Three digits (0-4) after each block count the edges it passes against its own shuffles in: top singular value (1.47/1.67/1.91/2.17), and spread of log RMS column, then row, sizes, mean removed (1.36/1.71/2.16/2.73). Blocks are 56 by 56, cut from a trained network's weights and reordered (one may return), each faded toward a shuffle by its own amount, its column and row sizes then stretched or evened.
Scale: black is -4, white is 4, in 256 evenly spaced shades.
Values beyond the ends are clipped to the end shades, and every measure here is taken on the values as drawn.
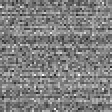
3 0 0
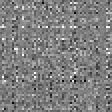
0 4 3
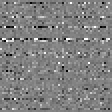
3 1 4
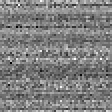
4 2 3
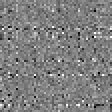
3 2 3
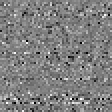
2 0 3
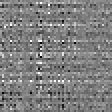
4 4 2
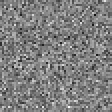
0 0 1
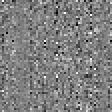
0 4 1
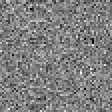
2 1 0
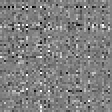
0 4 3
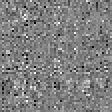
2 3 1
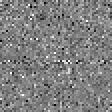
1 0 1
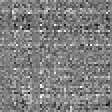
2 4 2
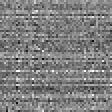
4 3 2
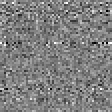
2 0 3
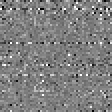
3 1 3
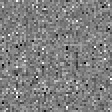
0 2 0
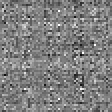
1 4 0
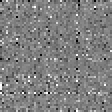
1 3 2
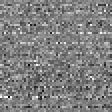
0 1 4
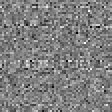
3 0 2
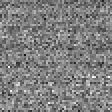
0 0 2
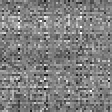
3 4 1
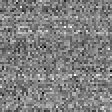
0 0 2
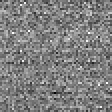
0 1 1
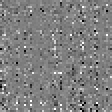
0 4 2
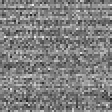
3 1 0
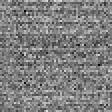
2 1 1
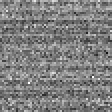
3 0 0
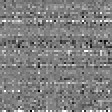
3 3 4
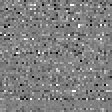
0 0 4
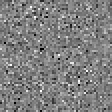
1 2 0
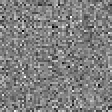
3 2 2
